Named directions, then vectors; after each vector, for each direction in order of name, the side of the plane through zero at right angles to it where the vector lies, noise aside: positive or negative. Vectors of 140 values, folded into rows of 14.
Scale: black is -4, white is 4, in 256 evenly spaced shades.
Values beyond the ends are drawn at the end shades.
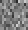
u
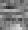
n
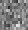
positive, positive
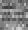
positive, negative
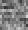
positive, negative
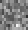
positive, positive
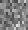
positive, positive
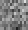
negative, positive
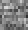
negative, positive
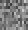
positive, positive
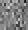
negative, negative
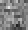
negative, negative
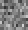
positive, negative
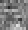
positive, positive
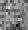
negative, negative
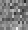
positive, negative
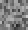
negative, negative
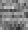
negative, positive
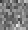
positive, positive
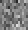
positive, positive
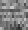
negative, positive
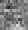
positive, positive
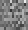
negative, positive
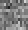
positive, positive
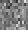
positive, positive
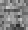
negative, negative
